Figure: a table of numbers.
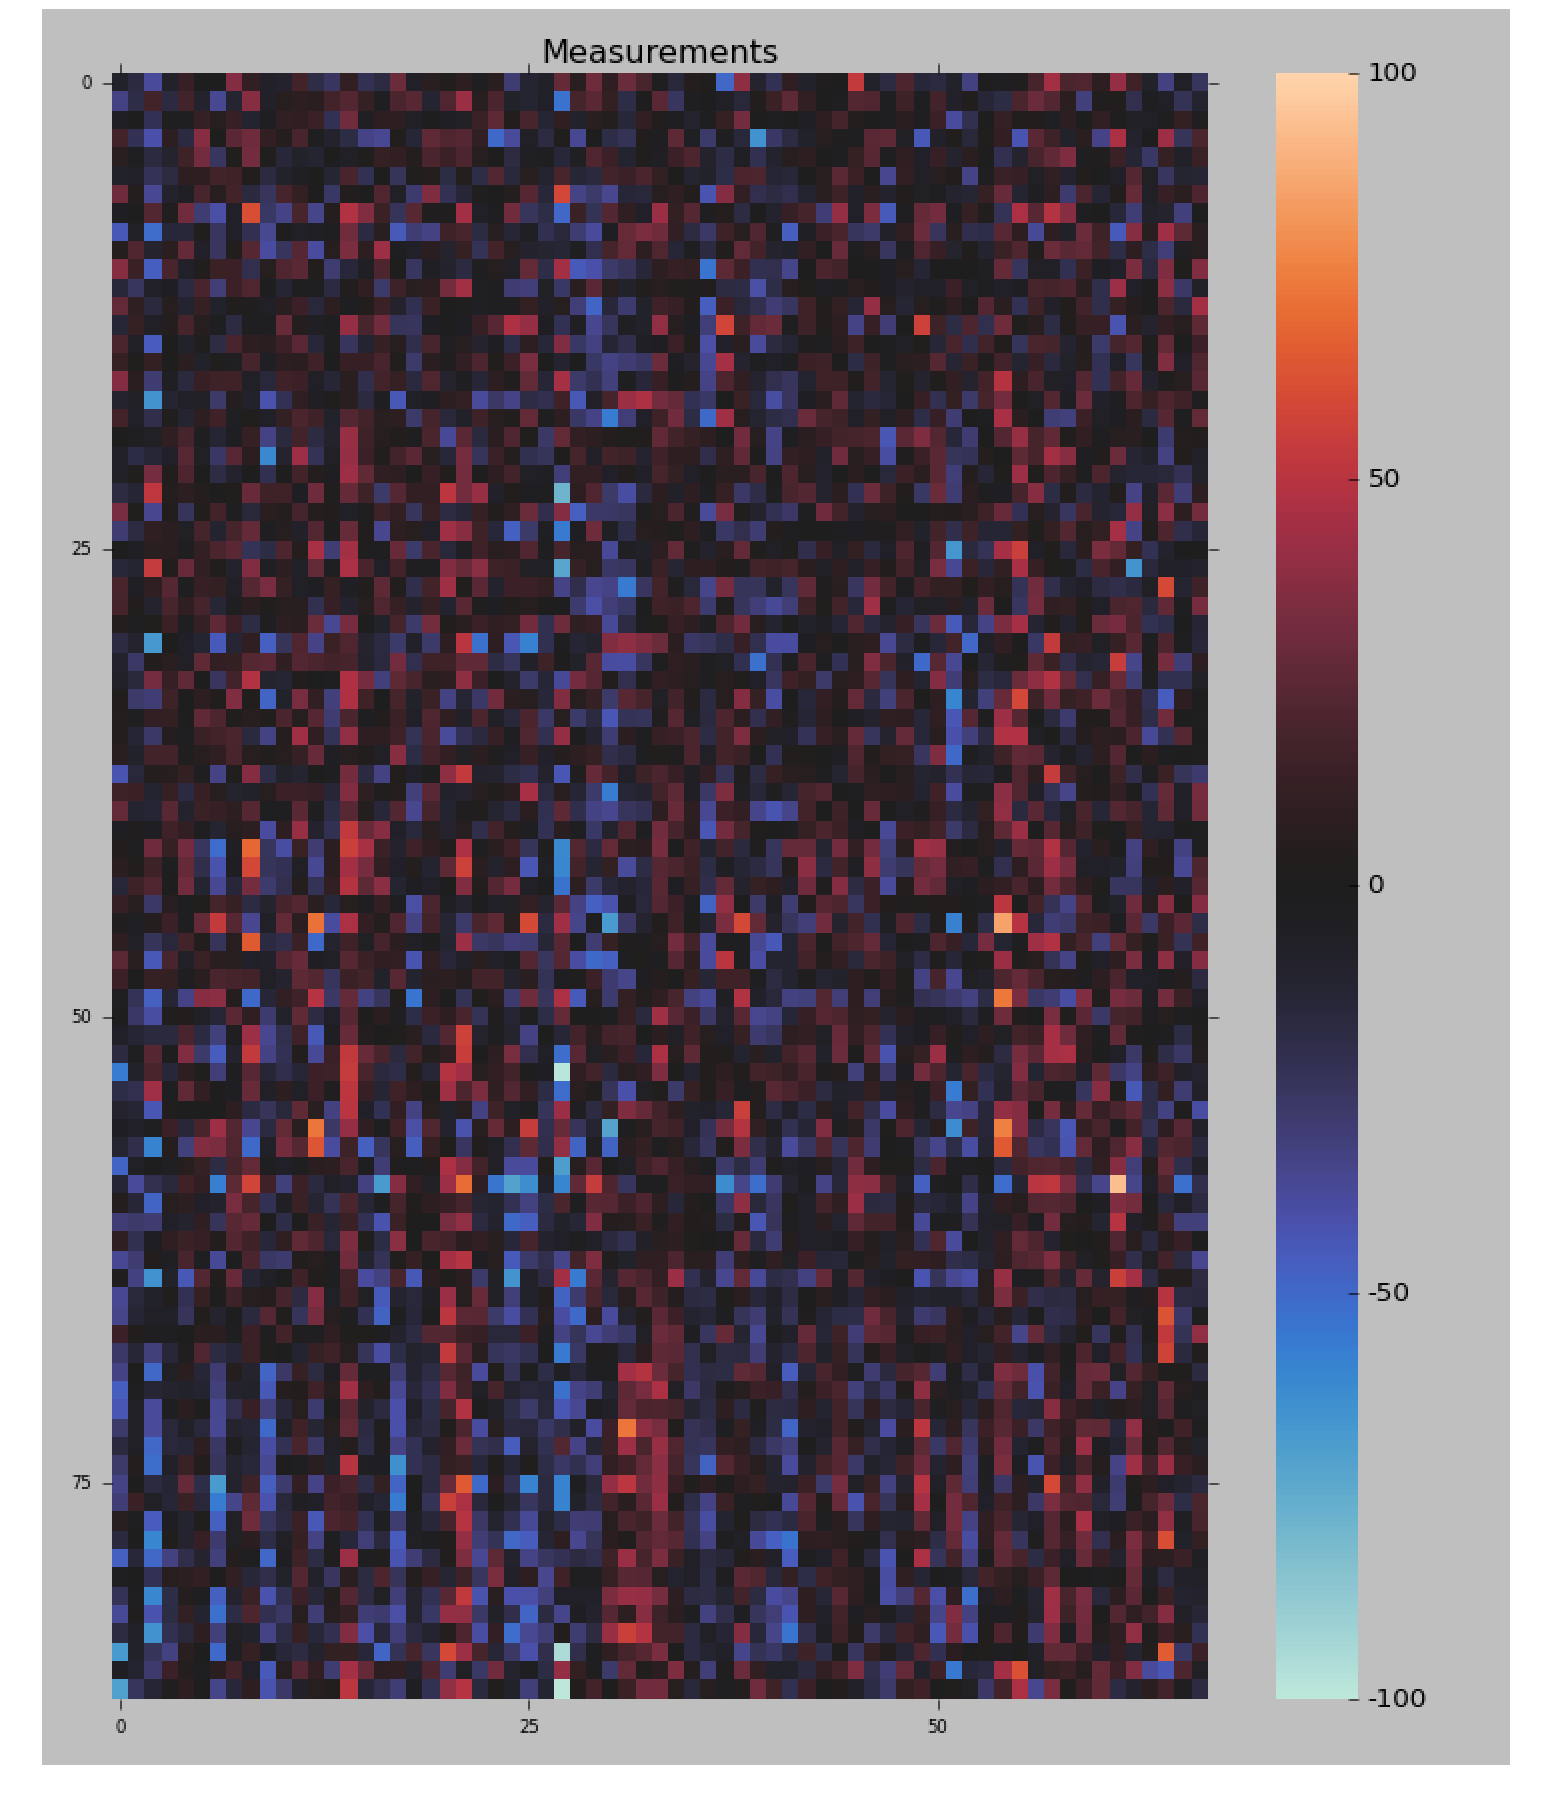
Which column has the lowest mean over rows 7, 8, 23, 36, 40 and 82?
36
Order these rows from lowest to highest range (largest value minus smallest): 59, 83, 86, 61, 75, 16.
16, 61, 83, 75, 86, 59
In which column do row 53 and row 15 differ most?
27
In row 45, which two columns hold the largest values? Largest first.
54, 12
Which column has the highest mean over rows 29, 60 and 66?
61
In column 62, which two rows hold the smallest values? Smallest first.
26, 54
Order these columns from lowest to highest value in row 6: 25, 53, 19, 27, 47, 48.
47, 48, 53, 25, 19, 27
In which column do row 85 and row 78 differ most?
64
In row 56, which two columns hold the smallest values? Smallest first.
30, 51
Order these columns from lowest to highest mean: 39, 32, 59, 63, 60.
39, 63, 60, 32, 59
